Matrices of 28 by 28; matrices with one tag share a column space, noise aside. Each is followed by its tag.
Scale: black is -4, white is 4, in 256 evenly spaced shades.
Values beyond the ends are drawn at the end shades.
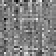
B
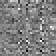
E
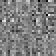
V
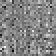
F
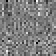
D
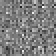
F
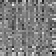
B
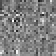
V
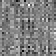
B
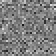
E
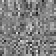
D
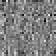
V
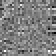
E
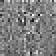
V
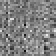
F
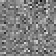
E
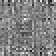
B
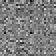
E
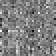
F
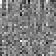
D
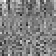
D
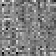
B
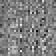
F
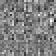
V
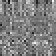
D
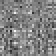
F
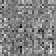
F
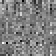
D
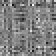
B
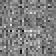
F
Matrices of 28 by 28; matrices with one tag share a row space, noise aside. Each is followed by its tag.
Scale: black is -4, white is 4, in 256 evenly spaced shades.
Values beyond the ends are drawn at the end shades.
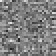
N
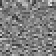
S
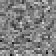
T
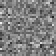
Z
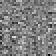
S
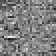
N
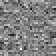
N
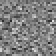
S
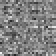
N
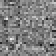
N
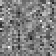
Z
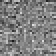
N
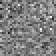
Z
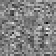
T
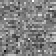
N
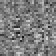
T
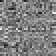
N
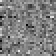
Z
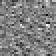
T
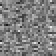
S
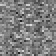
T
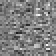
T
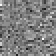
Z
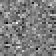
S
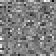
Z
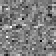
S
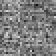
N
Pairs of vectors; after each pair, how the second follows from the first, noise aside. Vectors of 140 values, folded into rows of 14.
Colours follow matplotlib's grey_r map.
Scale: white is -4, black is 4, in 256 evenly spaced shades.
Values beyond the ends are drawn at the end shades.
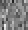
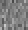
shrunk.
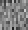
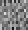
copied.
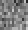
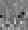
wrapped around, partly zeroed.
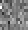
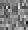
reversed, negated.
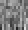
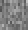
reversed, negated, shrunk.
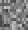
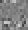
wrapped around, partly zeroed.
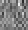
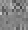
wrapped around, partly zeroed.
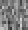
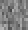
shrunk.
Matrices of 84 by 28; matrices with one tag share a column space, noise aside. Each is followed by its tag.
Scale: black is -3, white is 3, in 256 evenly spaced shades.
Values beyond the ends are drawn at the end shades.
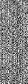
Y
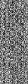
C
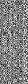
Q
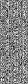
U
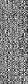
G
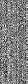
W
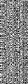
U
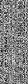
Y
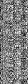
Q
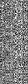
U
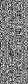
U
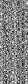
C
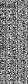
W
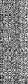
G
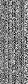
Y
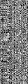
G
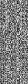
C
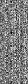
Q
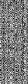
G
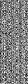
U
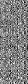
Q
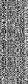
G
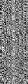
Q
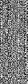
Q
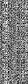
W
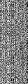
U
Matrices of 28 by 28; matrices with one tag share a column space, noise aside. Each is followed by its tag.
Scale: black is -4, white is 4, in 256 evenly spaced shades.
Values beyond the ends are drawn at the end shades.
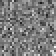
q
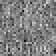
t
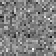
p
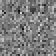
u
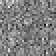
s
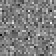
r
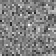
u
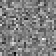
s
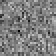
p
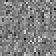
p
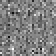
t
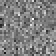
t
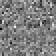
s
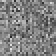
p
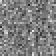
r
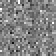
q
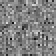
r
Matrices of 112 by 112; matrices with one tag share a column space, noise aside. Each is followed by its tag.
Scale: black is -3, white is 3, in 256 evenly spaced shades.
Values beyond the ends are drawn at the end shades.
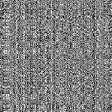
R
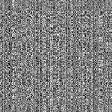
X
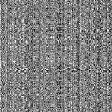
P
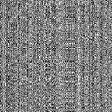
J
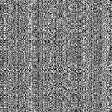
P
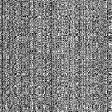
R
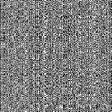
R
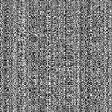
X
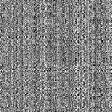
P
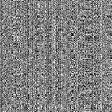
R
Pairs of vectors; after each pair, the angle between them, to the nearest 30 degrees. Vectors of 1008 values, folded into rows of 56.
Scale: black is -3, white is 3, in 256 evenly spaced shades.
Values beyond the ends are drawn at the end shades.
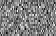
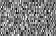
30 degrees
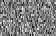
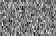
150 degrees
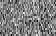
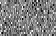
90 degrees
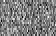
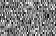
120 degrees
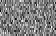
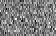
150 degrees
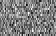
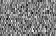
60 degrees
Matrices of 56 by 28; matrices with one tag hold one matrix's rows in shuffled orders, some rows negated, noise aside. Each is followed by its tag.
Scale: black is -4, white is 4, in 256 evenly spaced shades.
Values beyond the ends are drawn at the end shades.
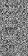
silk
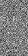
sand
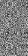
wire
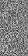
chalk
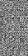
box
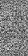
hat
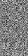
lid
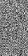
lid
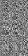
lid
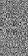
sand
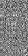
sand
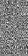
wire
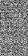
hat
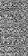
hat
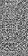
silk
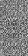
sand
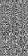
lid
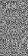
sand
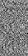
box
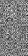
wire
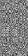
lid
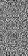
sand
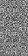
sand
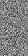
chalk
